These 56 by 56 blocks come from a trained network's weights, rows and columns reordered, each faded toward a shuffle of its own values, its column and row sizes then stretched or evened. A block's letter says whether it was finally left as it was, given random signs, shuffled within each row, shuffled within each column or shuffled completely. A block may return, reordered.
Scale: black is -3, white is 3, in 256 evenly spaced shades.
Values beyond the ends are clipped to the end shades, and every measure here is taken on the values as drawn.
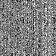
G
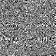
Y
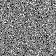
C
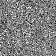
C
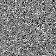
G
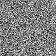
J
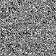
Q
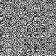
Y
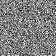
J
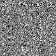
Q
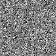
G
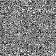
J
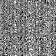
Y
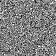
C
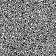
C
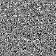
Q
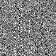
G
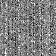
G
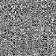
Y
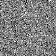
G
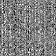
Y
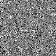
Q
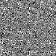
Y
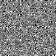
Q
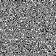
J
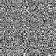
Y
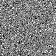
C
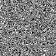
Q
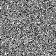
C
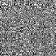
Y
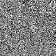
Q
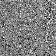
G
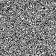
C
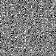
Q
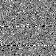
J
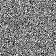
C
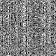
Y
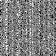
G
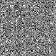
Q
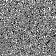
C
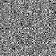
Y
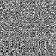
Y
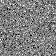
C
